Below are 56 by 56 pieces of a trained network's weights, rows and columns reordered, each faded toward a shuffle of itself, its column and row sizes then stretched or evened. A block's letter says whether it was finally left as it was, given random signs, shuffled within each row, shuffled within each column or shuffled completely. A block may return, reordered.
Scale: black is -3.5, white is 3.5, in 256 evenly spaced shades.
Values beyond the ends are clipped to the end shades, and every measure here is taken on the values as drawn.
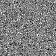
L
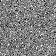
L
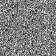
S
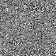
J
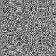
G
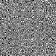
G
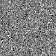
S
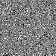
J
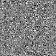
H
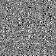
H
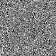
S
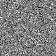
J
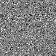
J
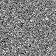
L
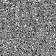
L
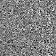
H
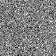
J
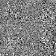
H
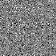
H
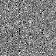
S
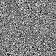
L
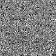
H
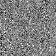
S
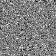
J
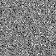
J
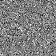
J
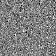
S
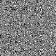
H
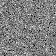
L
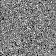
L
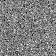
L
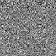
G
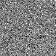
S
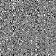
G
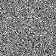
J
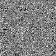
H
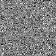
H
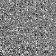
H
